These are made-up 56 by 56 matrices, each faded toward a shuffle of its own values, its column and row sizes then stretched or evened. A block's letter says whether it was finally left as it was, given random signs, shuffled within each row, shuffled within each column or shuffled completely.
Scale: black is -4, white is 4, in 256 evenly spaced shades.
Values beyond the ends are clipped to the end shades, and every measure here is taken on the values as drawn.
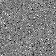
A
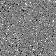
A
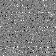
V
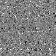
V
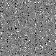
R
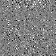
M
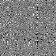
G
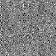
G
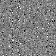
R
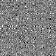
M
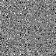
M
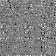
G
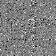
M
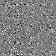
M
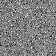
A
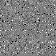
M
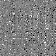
G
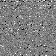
V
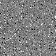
R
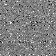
V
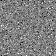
A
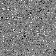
V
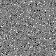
V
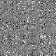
G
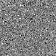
V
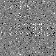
M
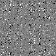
M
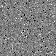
A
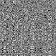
G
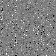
R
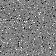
A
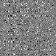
G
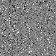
R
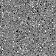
R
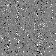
R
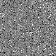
R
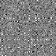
G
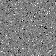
A
